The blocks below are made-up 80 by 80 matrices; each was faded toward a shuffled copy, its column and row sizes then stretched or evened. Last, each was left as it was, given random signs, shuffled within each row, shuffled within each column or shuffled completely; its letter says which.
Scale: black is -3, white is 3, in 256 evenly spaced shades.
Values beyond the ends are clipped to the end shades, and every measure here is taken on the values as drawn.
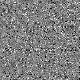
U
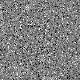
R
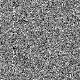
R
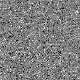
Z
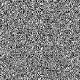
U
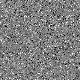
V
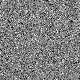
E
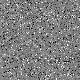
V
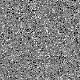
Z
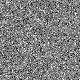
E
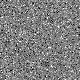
E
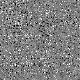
Z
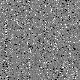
R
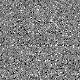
Z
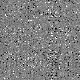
U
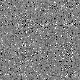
Z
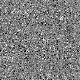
Z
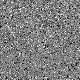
V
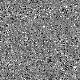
Z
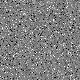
E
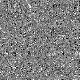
U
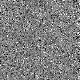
R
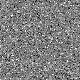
E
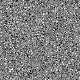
R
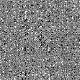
U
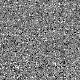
Z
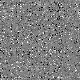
Z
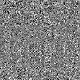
U
